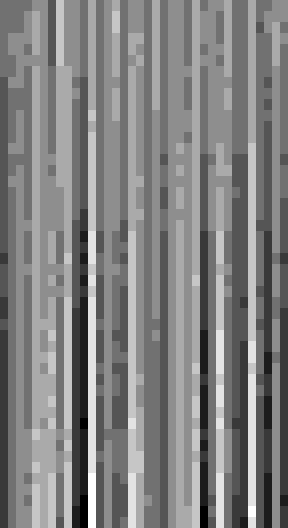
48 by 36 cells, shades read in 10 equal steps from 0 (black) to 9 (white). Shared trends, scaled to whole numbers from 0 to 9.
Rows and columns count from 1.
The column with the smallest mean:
11
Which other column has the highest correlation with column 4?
18
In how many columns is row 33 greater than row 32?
3
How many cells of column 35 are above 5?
4
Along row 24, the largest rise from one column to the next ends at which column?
12
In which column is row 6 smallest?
7
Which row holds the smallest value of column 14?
40
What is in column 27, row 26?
4
